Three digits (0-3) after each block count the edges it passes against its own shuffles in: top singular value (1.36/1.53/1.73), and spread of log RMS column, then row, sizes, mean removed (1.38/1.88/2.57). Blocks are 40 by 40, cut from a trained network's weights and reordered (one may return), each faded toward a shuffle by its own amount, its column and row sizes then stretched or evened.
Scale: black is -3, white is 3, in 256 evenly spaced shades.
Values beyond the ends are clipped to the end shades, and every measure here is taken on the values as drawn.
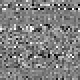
0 0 3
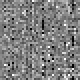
0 2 0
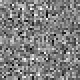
1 1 1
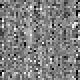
1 2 0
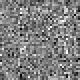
2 1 0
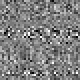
3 1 2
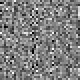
1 2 0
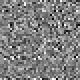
2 1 2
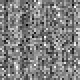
2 0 0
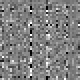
3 3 1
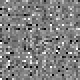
0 2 3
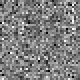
2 1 1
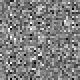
1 2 0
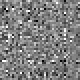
0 2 1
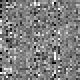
0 3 0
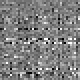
1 0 3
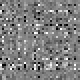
2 3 3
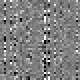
3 3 0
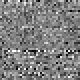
1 0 3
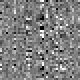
3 3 1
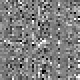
1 3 1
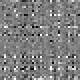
1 2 3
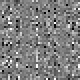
0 3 1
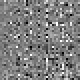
1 3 2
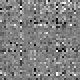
0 2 2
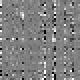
1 3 2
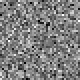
1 0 0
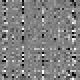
3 3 2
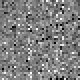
0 2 0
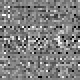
0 1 3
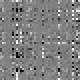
2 3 2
